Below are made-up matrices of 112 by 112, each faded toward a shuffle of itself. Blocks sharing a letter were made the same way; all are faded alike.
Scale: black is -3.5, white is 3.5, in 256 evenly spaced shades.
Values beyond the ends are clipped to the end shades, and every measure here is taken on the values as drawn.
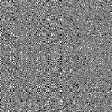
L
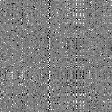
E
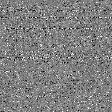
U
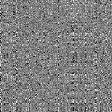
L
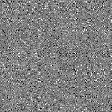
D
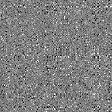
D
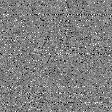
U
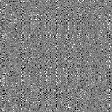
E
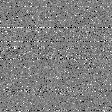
U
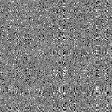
L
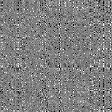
E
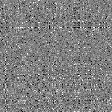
D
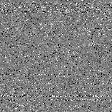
U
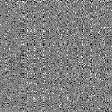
L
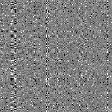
E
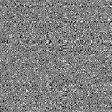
D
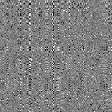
E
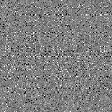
D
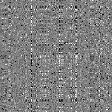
L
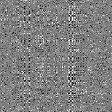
E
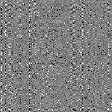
E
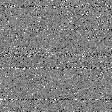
U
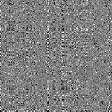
L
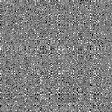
L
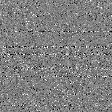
U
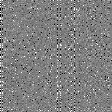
E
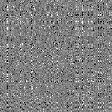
E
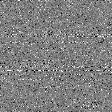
U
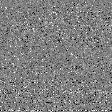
U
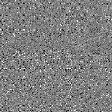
D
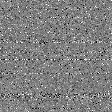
U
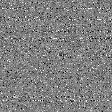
U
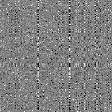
E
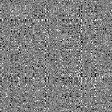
L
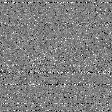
U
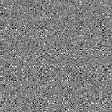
D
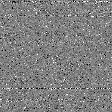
U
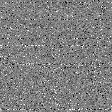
U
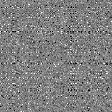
D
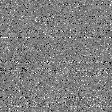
U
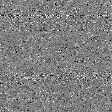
U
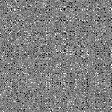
D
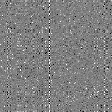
E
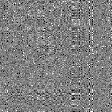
L
